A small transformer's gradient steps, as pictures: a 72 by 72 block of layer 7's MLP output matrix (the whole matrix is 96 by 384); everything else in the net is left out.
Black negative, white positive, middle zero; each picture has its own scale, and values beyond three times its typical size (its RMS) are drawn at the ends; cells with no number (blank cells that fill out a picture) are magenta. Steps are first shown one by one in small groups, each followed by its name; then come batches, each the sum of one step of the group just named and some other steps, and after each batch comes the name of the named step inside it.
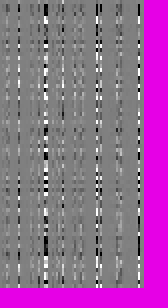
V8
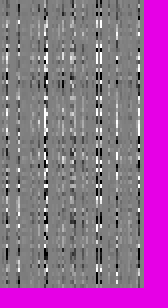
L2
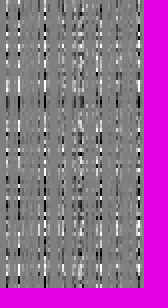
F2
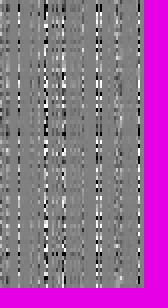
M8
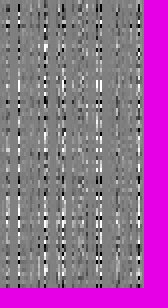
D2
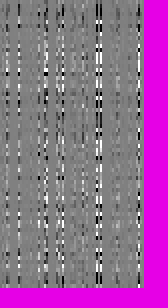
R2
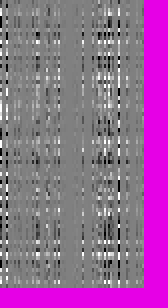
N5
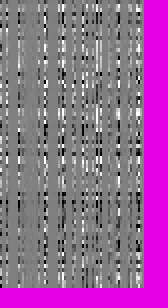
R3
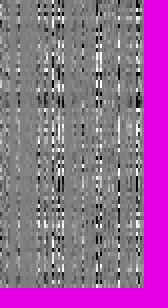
R2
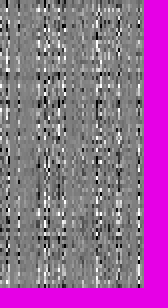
D2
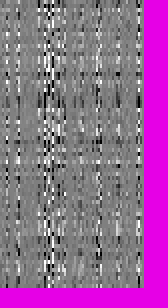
F2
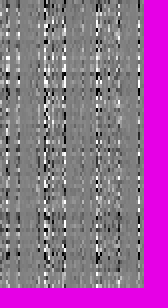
M8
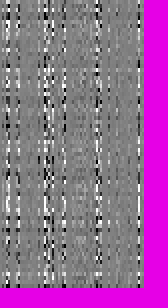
D2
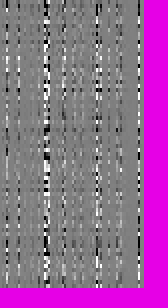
V8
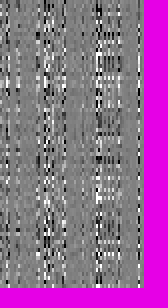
R2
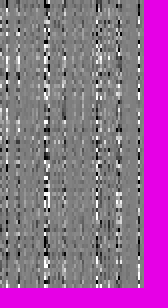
V8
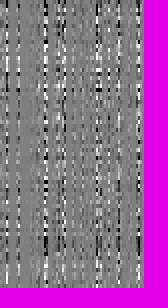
V8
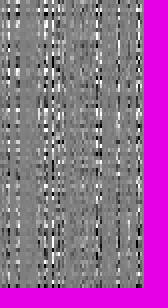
L2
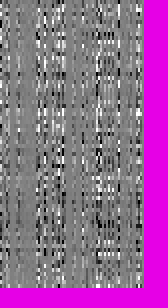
R3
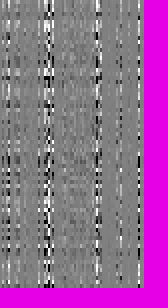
L2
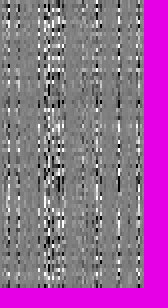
D2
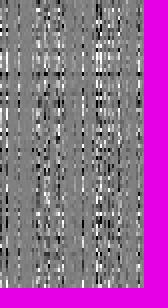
R2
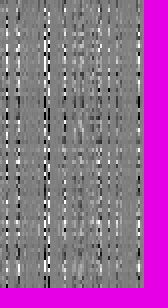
F2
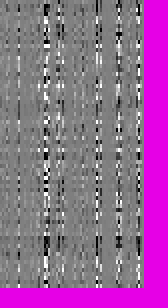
V8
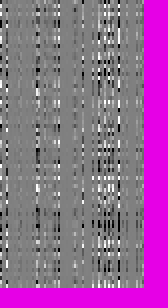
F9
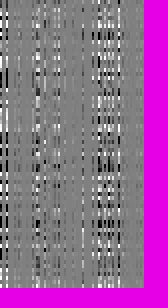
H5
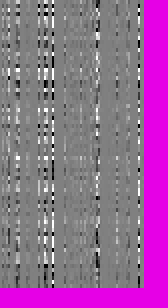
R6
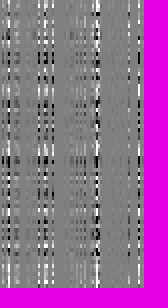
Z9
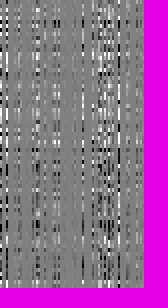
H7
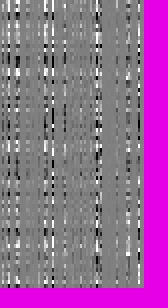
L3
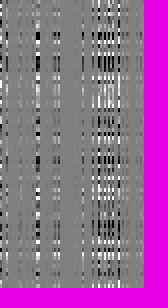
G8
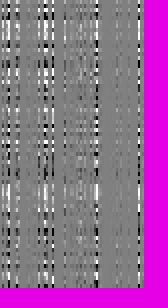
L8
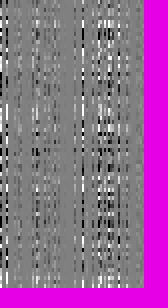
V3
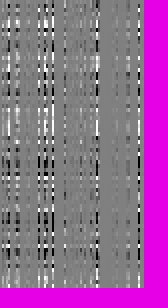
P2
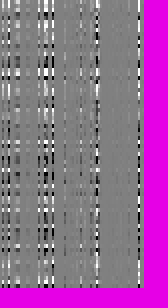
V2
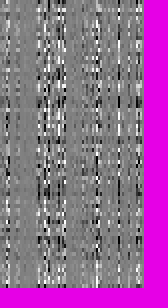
Z9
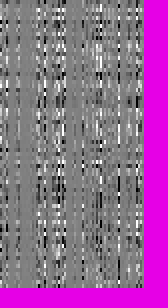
H7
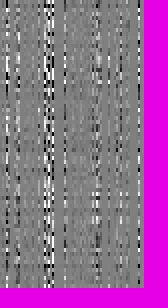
R6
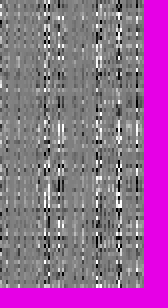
F9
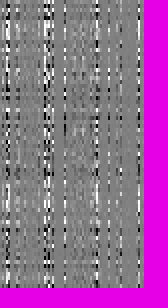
L8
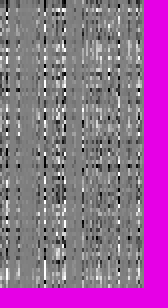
V3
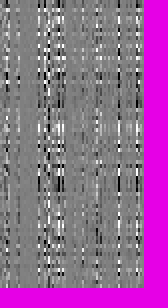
L8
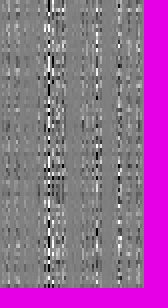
L3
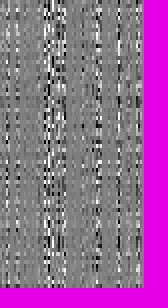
L3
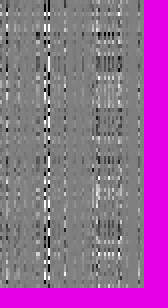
G8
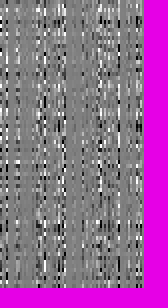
H7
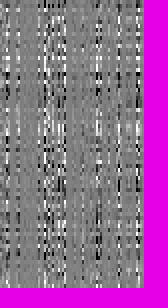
P2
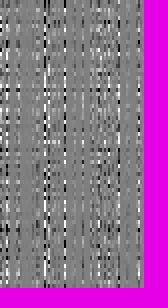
H7
